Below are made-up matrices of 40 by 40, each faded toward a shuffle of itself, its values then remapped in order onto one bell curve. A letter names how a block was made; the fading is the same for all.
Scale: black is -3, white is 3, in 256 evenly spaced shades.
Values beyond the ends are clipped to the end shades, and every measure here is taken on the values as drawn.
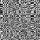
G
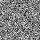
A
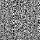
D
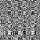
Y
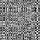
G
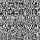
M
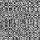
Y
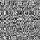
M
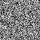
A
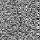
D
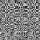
Y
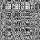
Y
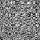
M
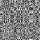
M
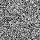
A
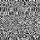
M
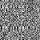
M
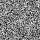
A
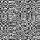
Y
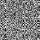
D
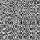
M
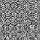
Y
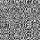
Y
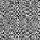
G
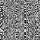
D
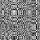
G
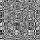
G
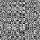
Y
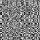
G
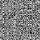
D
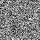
A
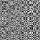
G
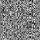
D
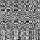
Y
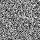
A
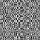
G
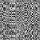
G
